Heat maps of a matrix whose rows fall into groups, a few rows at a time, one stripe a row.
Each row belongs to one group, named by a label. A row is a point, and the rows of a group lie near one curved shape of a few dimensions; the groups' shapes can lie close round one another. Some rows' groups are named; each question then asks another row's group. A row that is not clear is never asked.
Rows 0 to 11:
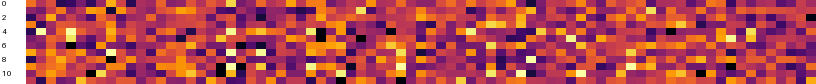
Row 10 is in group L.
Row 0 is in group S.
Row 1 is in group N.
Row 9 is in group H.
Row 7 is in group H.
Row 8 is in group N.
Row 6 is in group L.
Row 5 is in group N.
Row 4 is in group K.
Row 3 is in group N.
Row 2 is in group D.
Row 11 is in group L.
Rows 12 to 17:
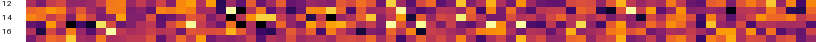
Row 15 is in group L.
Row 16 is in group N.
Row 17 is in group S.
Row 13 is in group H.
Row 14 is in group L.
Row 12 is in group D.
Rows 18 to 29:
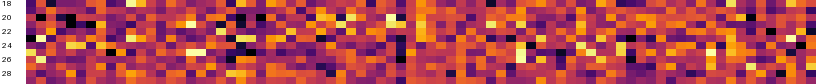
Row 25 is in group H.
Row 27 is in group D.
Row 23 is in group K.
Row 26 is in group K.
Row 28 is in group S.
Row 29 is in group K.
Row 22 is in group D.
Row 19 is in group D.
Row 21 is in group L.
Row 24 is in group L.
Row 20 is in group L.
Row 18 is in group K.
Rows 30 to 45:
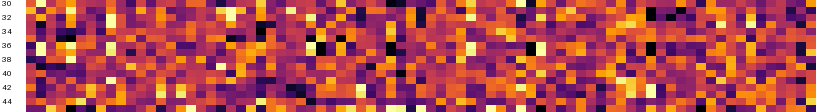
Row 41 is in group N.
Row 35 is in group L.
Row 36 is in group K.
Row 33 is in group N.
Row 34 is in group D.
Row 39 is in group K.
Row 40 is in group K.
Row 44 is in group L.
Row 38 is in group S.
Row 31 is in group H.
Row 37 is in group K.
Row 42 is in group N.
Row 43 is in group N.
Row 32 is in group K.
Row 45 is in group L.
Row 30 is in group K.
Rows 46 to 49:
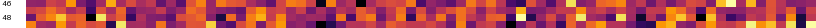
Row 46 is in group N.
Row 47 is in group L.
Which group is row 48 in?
L
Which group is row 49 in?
D
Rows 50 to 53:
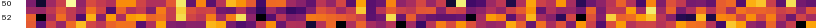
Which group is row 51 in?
N
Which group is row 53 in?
L
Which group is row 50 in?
S
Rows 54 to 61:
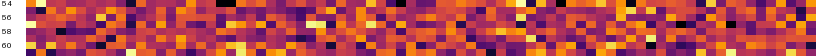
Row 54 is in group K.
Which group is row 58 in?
D
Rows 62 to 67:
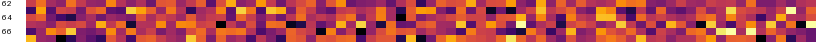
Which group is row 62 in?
K
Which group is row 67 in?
K
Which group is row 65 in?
D
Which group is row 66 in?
N
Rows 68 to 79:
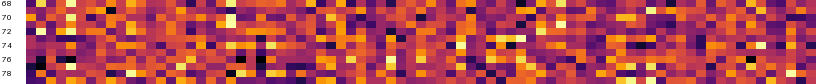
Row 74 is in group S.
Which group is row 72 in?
K
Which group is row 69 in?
N
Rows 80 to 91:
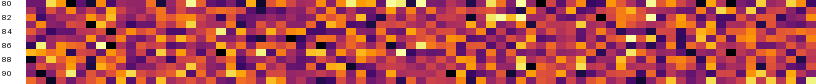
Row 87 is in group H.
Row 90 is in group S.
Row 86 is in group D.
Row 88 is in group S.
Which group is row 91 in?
D
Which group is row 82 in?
N
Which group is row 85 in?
N
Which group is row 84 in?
D
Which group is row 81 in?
N
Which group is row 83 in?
L
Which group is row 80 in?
L
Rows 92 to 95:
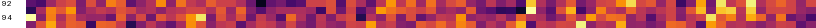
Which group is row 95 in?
S
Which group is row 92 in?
N
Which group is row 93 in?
N
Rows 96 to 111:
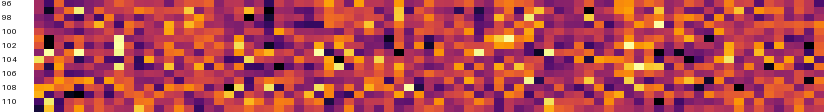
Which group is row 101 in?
N
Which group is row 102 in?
N
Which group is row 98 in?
L
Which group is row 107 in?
L
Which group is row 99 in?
N
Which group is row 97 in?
S
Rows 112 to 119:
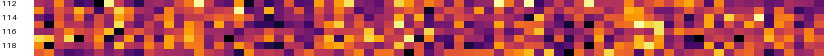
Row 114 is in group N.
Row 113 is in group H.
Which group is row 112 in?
L
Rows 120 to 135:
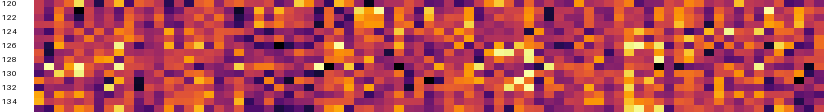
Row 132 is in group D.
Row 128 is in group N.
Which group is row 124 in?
N
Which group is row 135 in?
S
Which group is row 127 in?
N
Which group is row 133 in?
H
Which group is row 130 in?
S
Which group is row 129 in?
K
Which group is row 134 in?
H
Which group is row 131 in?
K
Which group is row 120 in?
N
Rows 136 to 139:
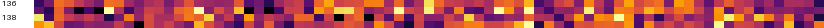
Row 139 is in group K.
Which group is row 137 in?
L
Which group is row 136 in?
D
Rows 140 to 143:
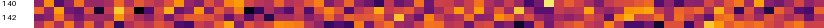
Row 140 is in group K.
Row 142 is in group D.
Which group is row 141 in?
S
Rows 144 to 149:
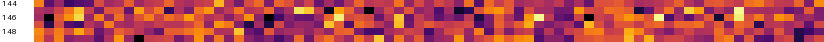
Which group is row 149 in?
S
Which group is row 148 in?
H
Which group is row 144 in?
D
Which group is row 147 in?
L
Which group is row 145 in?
N
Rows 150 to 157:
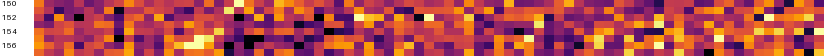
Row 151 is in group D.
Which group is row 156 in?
H
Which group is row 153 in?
N
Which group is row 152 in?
L
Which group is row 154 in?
D
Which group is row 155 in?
H
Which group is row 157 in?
D
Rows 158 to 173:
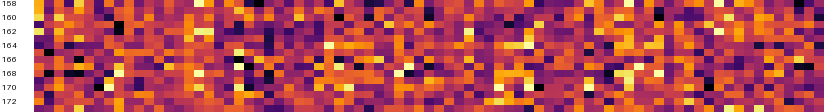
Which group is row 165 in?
S
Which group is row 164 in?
D
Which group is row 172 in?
N
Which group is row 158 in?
H
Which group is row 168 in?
D
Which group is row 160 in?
H
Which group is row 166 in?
L
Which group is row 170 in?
L
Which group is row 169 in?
D
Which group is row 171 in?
S
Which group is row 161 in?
N
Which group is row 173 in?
N
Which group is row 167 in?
H
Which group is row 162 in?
H
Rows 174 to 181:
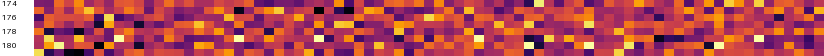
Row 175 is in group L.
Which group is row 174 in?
N
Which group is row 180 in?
S
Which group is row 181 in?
D
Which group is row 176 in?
D
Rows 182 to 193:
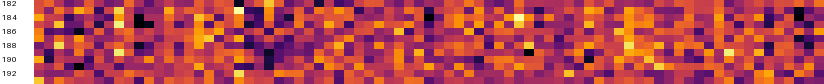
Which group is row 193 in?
H
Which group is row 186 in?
D
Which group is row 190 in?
S
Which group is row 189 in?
N
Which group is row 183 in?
H
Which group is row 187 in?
H
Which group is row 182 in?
L
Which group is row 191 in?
L
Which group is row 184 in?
K
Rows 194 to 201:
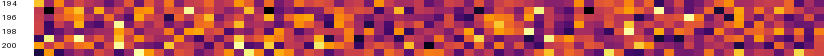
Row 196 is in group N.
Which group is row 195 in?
S
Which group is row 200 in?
H
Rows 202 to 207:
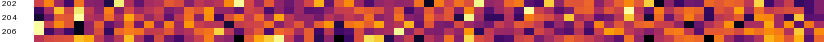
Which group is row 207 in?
L
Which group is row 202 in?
K
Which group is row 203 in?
S
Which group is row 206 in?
D
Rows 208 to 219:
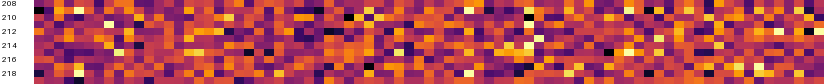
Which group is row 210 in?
D
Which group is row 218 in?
S
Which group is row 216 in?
K
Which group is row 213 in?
N
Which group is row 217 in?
N
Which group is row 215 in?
D
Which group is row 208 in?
S
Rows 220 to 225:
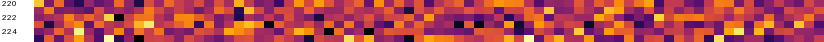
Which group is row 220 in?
S
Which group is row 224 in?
N
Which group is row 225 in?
D
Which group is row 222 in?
N
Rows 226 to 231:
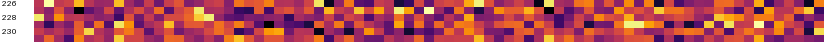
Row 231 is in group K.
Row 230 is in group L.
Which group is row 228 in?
H
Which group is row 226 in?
K
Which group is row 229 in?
N
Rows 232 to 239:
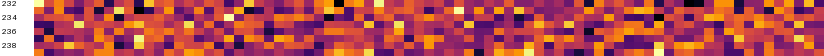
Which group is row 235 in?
S
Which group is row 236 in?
S
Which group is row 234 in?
D
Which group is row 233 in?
S
